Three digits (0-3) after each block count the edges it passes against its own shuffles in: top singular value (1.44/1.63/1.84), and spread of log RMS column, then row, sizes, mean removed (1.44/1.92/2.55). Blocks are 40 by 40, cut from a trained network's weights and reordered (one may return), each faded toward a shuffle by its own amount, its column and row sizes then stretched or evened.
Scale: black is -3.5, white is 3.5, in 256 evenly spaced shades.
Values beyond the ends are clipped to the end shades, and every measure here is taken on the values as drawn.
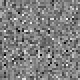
0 1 1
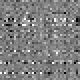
2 1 3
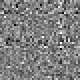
2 0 1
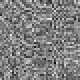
3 0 0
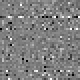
1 1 2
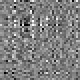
3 2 2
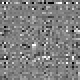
1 2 3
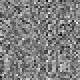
3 1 1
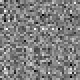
3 1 1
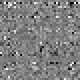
1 1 2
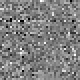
1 1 1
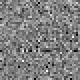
1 1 0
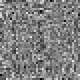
2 1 0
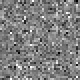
0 1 1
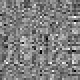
3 1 1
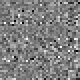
1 1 2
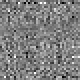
2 1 2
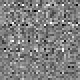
2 1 2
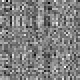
3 1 1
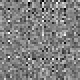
3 2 1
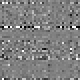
2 1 3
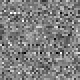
1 0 2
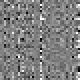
3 3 1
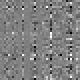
3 3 1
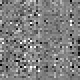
1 3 2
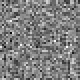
2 0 0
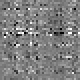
2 1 3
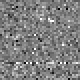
1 0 1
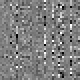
2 3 0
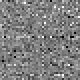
1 1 1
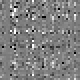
0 3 2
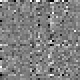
3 2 1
